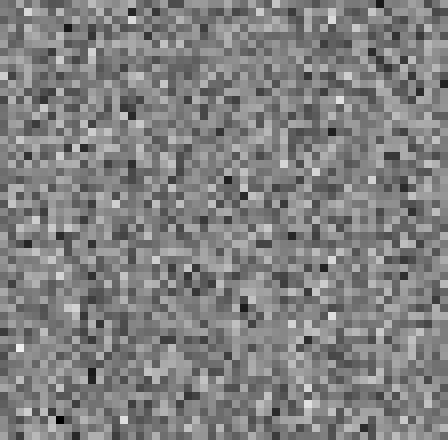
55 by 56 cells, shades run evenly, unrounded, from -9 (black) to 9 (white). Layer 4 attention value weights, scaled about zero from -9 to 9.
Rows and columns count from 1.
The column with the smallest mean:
17
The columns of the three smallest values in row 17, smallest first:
42, 28, 51
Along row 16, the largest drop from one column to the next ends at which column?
12
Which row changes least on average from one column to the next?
22
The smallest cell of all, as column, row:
8, 53
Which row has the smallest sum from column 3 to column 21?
4
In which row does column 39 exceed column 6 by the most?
13
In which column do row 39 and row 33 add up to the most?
34
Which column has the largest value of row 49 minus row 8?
39
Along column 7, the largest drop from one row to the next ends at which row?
7
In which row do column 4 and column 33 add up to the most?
2
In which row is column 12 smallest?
47
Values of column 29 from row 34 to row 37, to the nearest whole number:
4 -2 0 -3
